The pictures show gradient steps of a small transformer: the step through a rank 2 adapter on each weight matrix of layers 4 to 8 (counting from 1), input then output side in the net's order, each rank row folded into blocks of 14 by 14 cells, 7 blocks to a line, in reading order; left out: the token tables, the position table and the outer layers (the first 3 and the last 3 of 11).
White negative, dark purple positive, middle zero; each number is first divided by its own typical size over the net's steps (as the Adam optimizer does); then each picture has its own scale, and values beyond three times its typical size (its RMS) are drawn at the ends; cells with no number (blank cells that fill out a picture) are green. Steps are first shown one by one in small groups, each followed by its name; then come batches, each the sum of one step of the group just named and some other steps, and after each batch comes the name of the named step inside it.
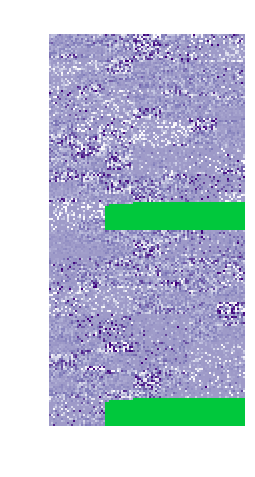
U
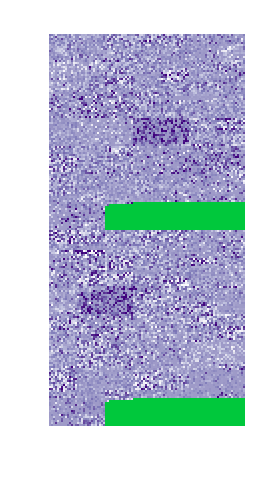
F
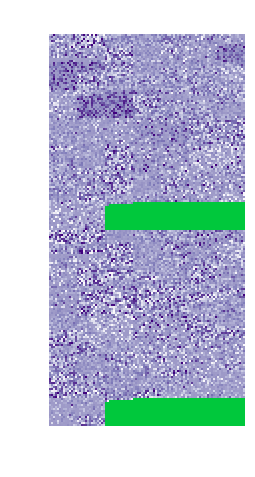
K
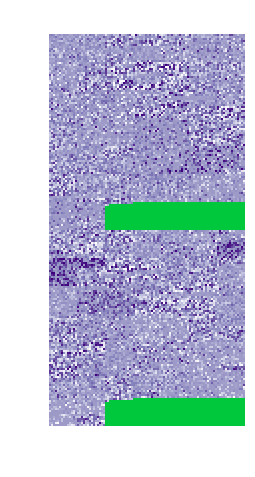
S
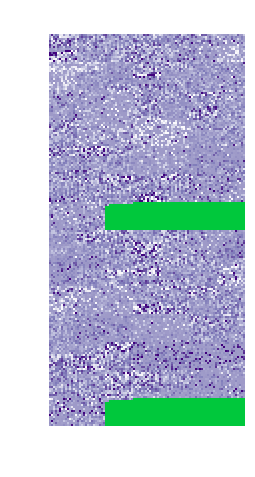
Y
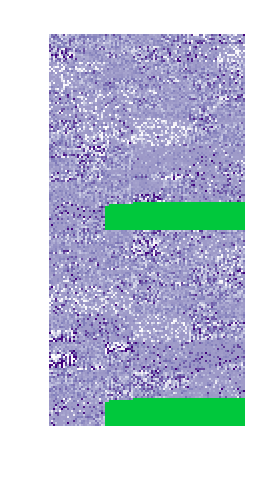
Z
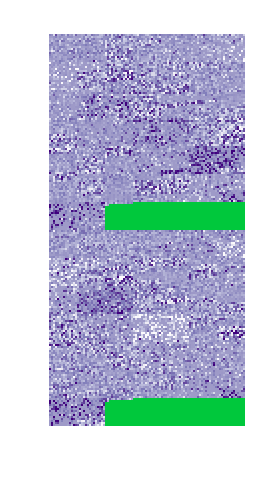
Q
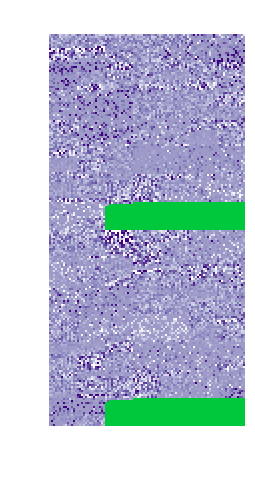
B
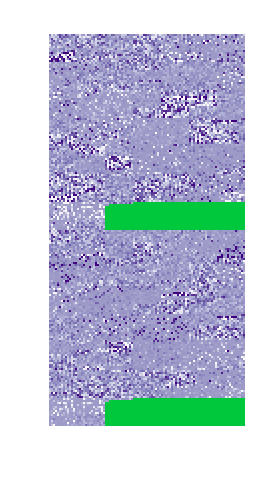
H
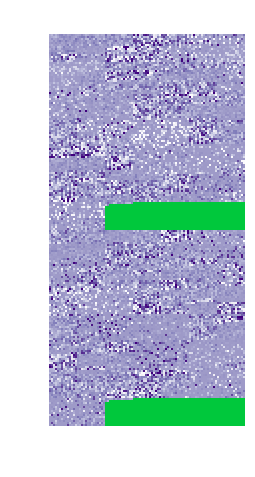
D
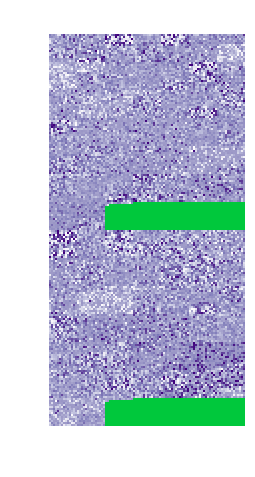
Z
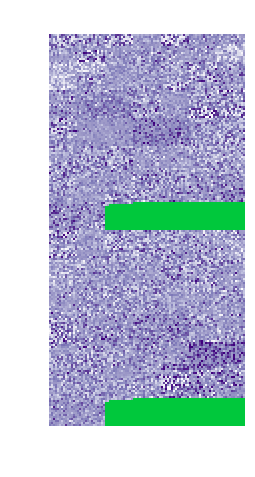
Q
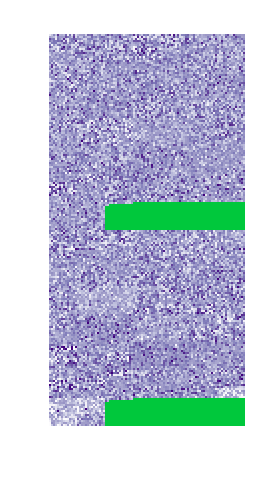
D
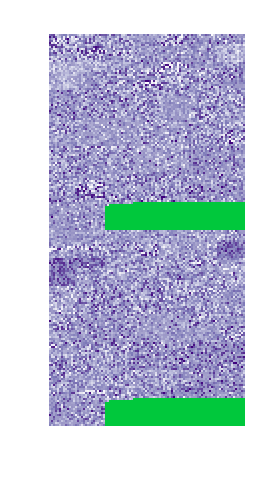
Y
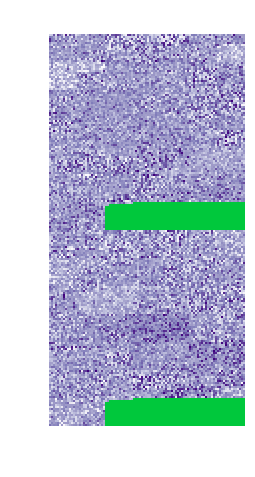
D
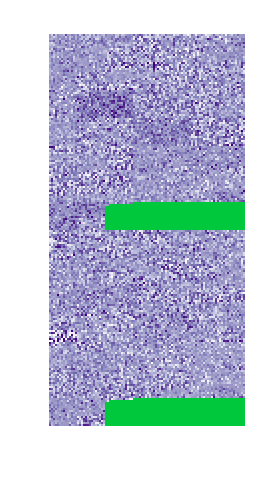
K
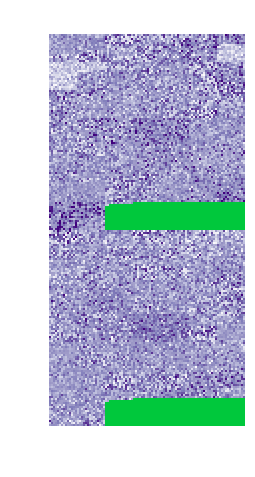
D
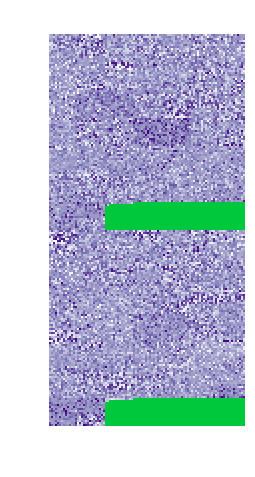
K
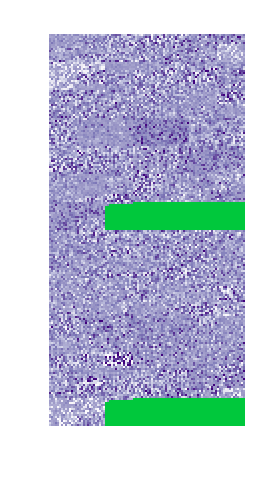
F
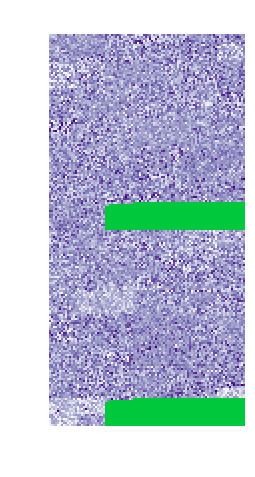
H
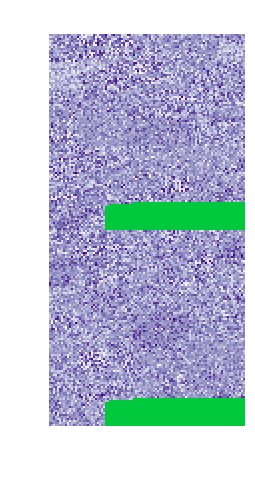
H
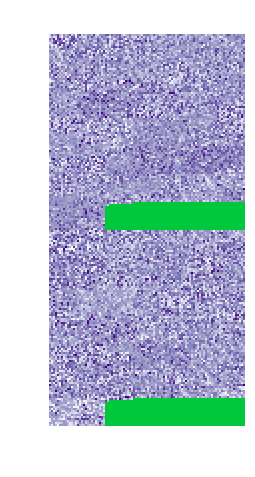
S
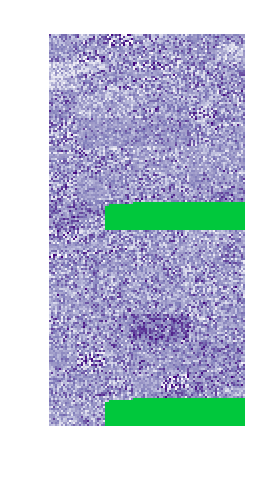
H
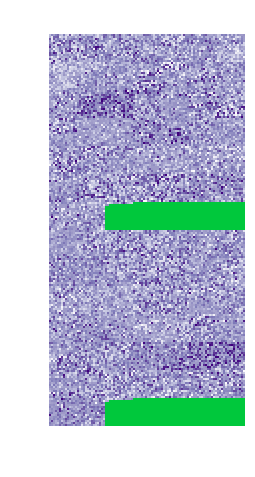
Y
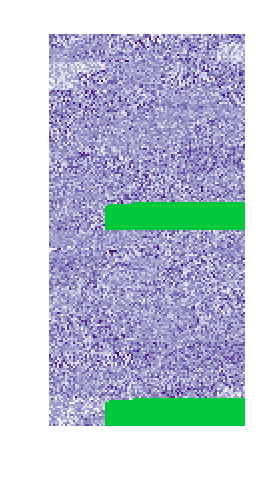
U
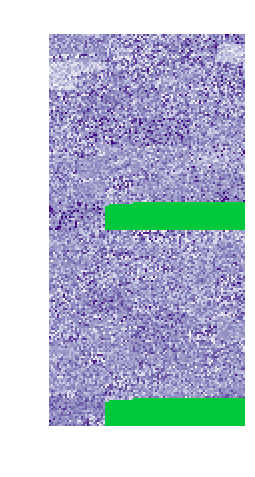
D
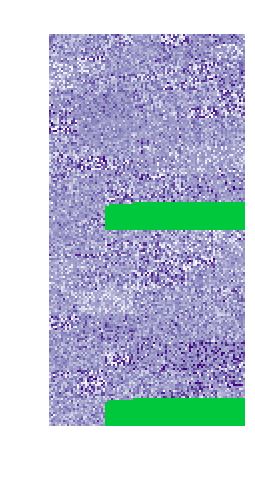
B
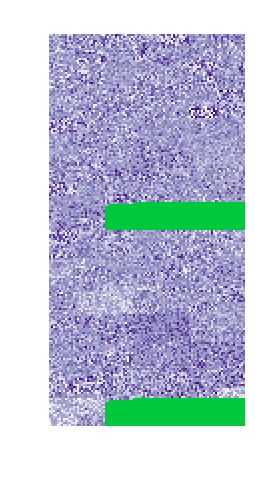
K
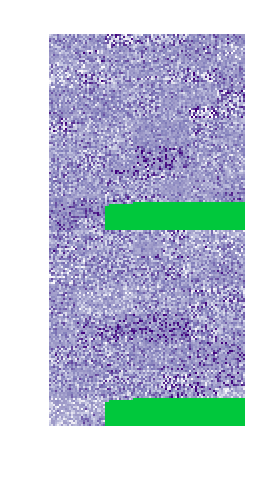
S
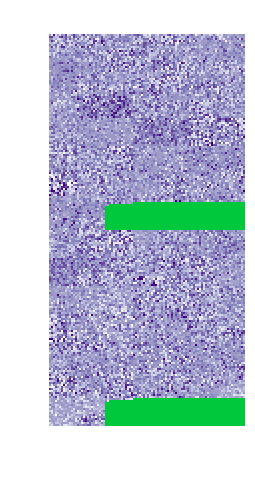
K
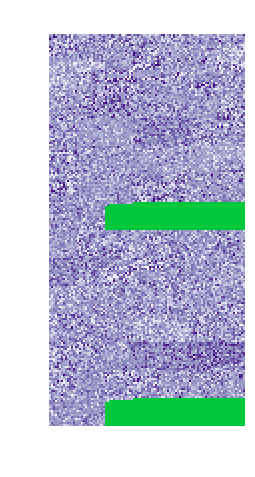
Z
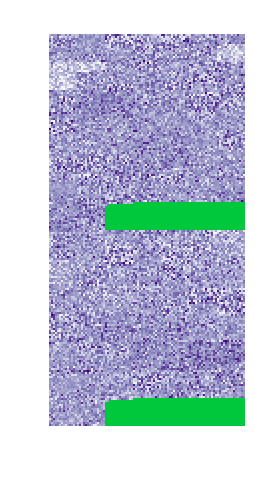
Y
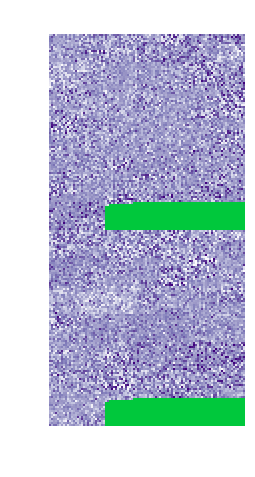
Z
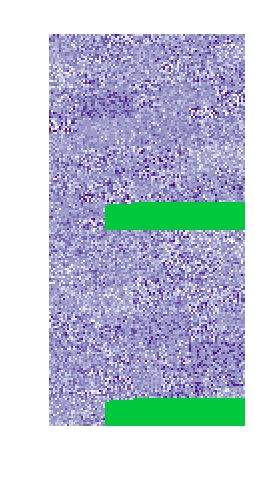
K
